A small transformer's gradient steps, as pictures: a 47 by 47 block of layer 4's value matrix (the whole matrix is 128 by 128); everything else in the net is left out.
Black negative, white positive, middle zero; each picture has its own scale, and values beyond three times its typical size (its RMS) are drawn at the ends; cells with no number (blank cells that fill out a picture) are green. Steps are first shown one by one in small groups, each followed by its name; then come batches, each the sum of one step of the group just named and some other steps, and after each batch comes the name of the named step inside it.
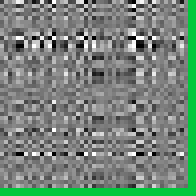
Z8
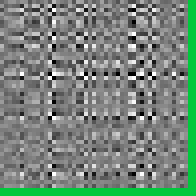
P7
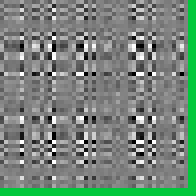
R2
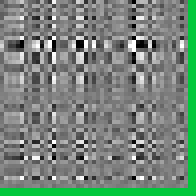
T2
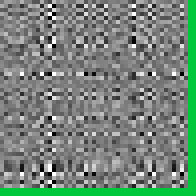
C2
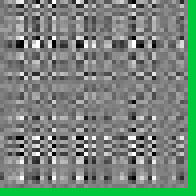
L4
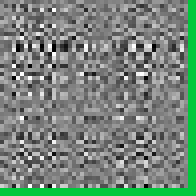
R2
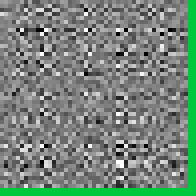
C2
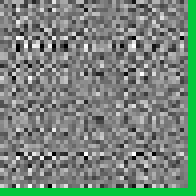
Z8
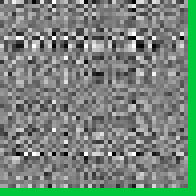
Z8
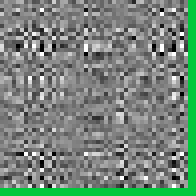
Z8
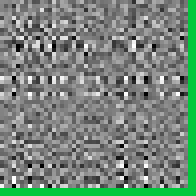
T2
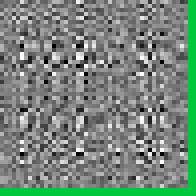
R2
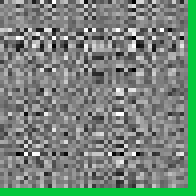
Z8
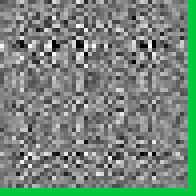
T2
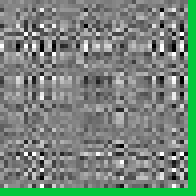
T2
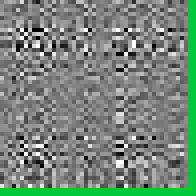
L4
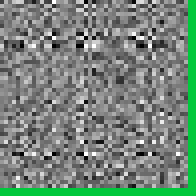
Z8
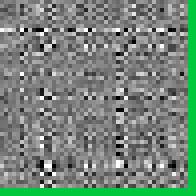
C2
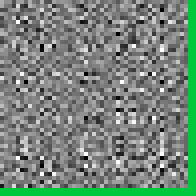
C2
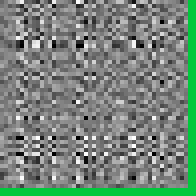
L4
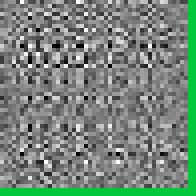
C2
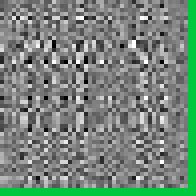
T2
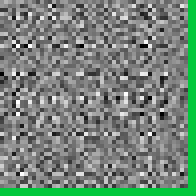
C2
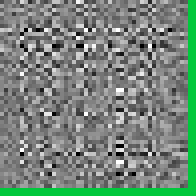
P7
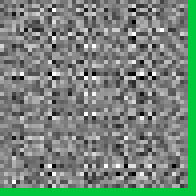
P7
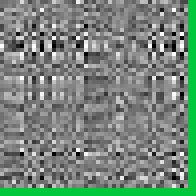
T2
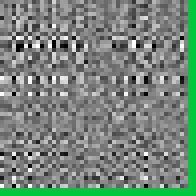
T2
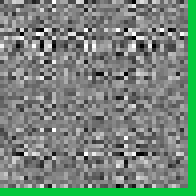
Z8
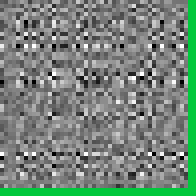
P7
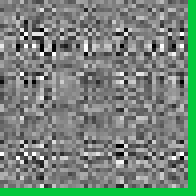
R2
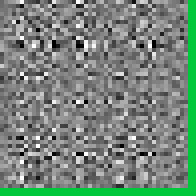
L4
